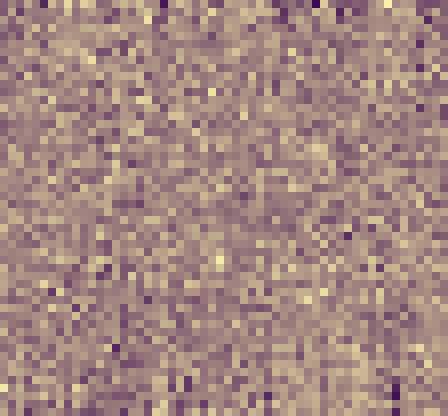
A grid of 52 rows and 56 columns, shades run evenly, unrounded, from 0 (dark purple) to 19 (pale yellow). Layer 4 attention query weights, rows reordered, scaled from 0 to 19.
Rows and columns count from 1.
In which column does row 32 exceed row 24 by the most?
18
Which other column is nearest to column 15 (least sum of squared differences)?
29
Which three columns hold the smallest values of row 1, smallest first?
40, 21, 6
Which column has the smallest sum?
16
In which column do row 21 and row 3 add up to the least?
54
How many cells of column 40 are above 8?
45
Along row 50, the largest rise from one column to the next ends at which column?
51
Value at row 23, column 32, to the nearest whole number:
12
